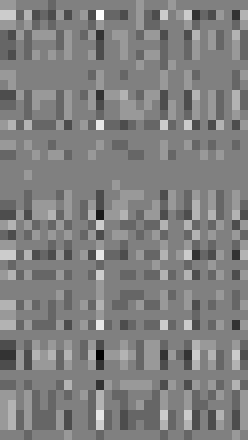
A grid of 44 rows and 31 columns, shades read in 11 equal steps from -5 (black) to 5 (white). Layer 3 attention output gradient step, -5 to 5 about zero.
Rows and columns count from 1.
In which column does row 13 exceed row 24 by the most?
13
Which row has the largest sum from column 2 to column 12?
36
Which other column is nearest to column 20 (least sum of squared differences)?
5
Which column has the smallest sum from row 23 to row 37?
30
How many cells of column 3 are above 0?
5
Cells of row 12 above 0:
8
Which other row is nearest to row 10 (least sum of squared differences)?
4
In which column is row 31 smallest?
25
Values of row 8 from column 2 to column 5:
1 0 0 0
